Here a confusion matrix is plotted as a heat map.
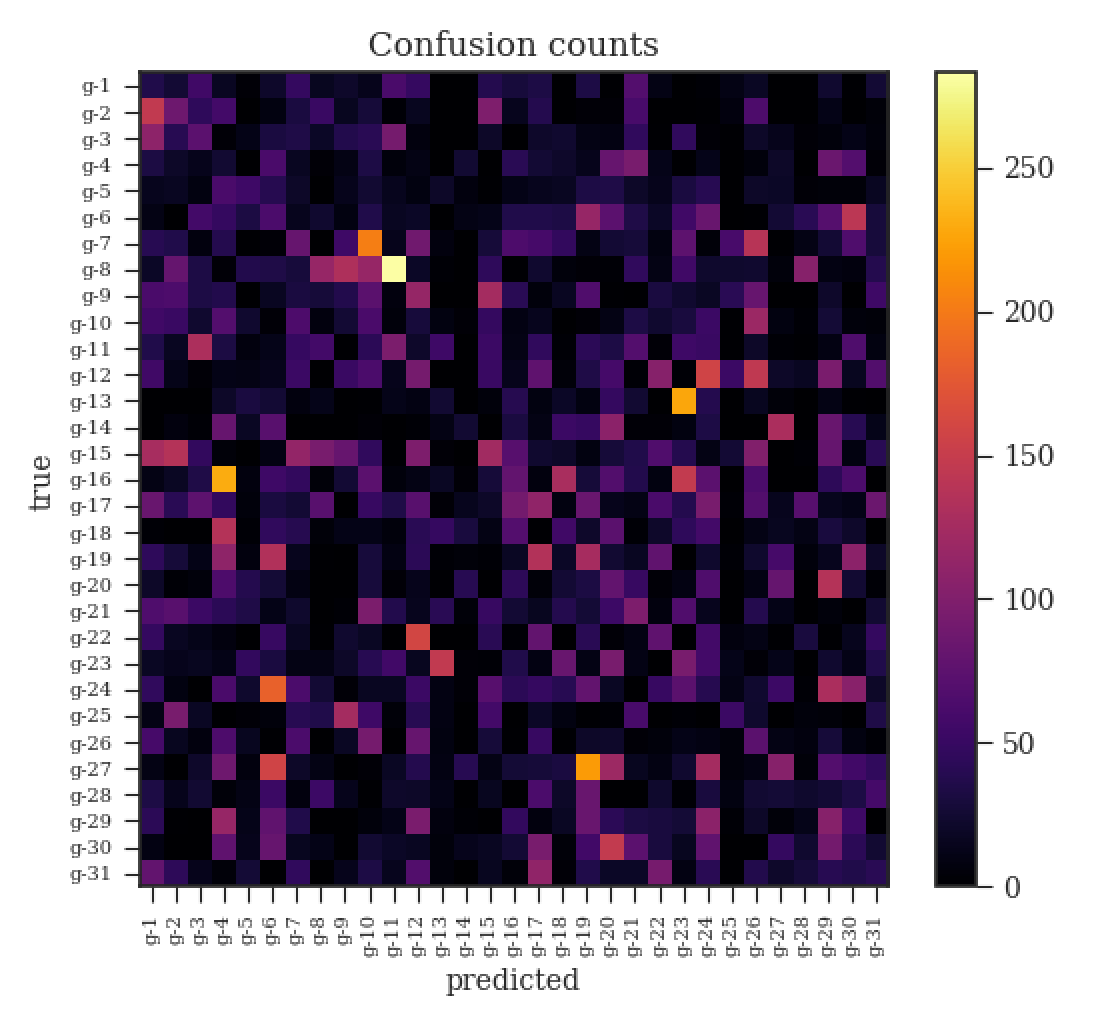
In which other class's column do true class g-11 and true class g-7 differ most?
g-10
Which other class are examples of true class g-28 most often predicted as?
g-19
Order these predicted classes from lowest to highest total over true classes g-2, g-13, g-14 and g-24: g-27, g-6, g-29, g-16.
g-16, g-27, g-29, g-6
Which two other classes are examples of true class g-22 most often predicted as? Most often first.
g-12, g-17
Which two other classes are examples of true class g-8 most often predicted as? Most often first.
g-11, g-9
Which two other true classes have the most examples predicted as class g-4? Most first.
g-16, g-18
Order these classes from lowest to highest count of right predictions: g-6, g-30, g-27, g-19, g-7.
g-30, g-6, g-7, g-27, g-19
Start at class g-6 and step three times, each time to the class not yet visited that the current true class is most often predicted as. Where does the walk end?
g-29
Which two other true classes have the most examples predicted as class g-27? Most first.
g-14, g-20
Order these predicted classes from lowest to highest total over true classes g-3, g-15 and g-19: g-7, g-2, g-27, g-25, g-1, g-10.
g-25, g-27, g-10, g-7, g-2, g-1
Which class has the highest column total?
g-4
